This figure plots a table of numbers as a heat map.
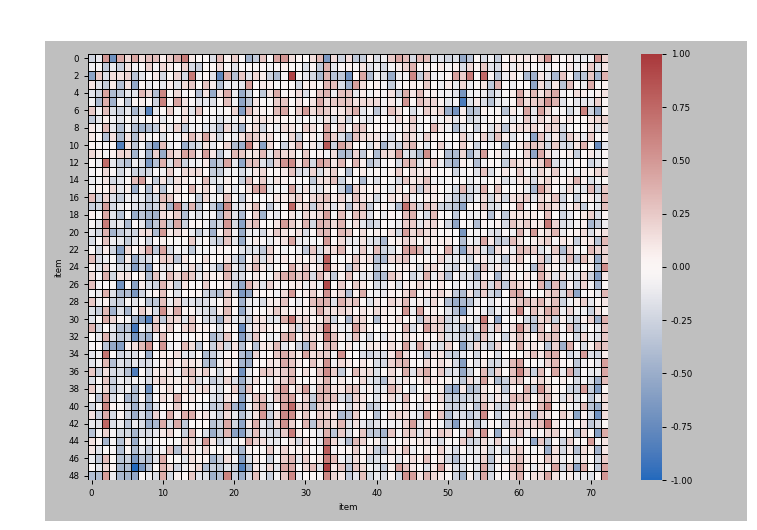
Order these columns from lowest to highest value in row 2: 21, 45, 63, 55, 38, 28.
63, 21, 38, 45, 55, 28
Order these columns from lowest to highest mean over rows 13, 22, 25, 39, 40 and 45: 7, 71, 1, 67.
71, 1, 7, 67
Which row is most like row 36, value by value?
31
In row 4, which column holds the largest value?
10
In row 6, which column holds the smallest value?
8
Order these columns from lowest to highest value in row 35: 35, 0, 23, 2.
0, 23, 35, 2
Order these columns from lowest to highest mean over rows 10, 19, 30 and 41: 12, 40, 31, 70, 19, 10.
40, 70, 31, 10, 12, 19
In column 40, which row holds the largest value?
22
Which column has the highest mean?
33
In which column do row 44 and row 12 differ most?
2
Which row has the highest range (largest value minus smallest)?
47
